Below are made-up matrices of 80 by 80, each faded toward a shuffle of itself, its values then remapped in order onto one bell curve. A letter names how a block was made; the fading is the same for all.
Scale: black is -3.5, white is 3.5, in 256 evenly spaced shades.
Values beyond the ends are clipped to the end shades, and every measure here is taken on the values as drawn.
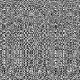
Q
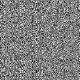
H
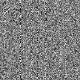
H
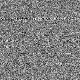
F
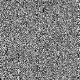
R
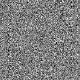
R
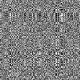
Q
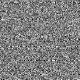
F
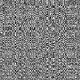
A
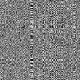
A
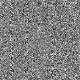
H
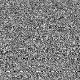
F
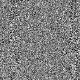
R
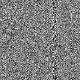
R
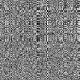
Q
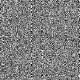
H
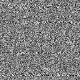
F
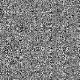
H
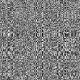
Q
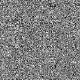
H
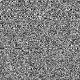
F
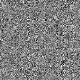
H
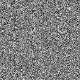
R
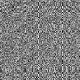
A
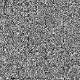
H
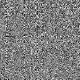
H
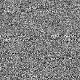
F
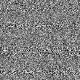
F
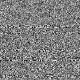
F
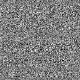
F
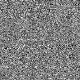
F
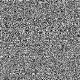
F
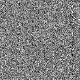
R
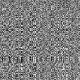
Q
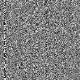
H
